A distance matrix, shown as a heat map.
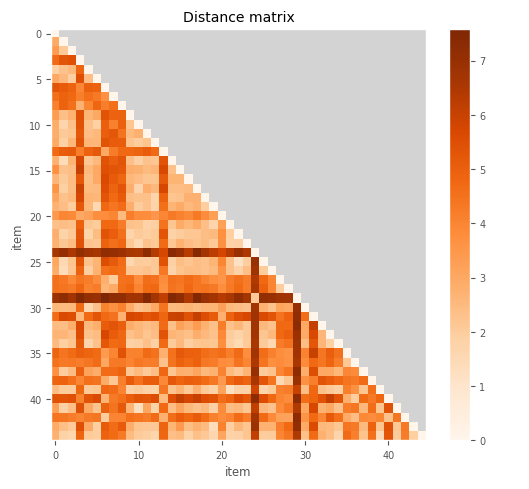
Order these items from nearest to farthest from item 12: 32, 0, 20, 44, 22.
44, 22, 32, 0, 20
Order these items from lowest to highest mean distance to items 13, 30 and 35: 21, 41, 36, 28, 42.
36, 42, 28, 21, 41
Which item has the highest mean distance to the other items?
29
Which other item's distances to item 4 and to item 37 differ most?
0
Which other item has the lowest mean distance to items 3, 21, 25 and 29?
39
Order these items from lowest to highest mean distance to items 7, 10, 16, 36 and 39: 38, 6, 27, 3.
27, 38, 6, 3
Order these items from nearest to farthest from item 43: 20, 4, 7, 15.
4, 15, 20, 7
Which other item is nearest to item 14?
1
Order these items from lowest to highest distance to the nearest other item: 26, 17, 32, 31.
26, 17, 32, 31
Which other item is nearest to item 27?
38
